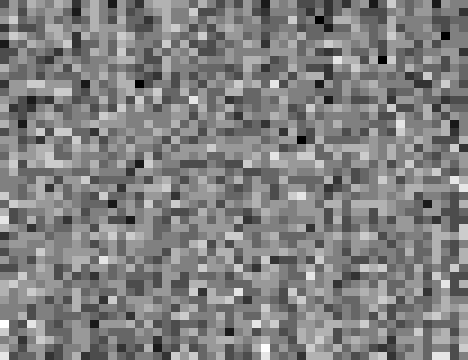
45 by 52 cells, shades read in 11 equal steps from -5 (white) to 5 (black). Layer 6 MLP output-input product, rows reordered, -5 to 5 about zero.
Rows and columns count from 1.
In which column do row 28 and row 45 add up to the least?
1
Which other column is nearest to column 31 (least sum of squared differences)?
41
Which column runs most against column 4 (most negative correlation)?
16
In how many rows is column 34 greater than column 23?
19
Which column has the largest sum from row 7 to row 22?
3
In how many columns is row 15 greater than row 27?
22
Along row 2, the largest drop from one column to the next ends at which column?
10
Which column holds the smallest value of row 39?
30
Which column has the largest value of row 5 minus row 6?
50
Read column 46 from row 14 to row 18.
2 0 0 -1 0
